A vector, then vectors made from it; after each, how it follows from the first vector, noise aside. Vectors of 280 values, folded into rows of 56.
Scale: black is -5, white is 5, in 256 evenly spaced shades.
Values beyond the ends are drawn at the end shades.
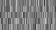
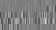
partly zeroed.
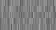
reversed, shrunk.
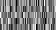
negated, scaled up.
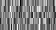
reversed, scaled up.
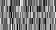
reversed, negated, scaled up.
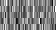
wrapped around, scaled up.
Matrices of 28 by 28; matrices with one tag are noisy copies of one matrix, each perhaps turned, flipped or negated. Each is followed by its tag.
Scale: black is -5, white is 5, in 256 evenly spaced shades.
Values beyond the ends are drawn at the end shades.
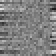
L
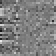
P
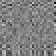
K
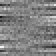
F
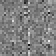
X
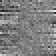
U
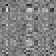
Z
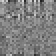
P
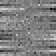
F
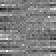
F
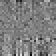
P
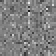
X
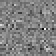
X
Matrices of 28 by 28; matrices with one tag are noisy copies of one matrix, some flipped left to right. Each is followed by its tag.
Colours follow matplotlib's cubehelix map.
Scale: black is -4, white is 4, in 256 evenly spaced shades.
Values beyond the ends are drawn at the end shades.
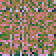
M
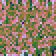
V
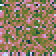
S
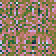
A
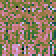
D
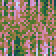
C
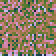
M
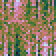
C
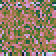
S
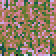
V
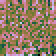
V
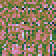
D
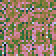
D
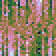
C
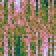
C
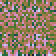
M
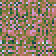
A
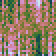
C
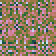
A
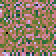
S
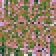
V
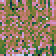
V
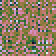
A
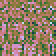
D
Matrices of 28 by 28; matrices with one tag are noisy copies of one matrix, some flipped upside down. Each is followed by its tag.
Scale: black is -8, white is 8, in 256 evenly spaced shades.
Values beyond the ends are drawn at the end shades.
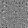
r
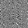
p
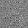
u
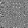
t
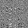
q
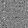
r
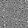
r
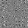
r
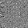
t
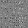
u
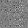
u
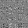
q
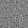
u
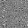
r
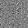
p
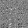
q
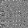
t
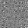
r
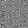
t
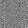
r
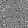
r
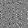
p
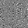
p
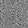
p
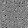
r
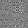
u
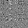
q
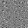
r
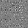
u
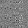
u
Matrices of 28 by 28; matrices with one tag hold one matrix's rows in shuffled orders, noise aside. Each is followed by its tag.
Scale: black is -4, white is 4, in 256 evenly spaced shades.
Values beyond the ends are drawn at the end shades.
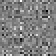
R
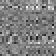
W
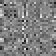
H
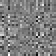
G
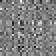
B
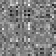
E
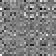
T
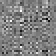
R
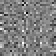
H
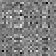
R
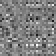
W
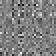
B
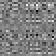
W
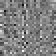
H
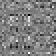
E
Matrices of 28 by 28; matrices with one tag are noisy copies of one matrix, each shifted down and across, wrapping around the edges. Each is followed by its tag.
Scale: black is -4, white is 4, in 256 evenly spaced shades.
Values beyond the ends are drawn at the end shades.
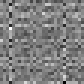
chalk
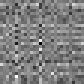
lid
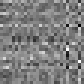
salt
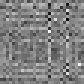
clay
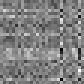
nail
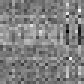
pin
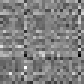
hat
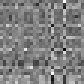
salt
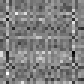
nail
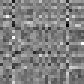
hat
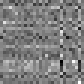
nail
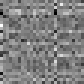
hat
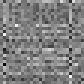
clay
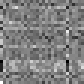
nail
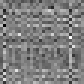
clay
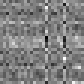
nail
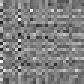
clay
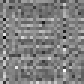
lid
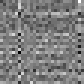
lid
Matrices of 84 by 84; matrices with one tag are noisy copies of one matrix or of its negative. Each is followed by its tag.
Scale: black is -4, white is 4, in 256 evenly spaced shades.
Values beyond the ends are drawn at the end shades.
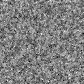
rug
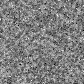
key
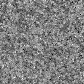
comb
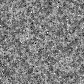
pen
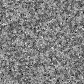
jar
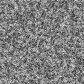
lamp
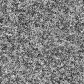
comb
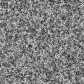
rug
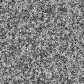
rug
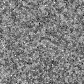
key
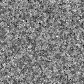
rug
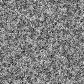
rug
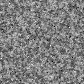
lamp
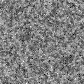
pen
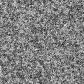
comb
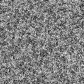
rug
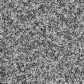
key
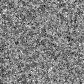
key
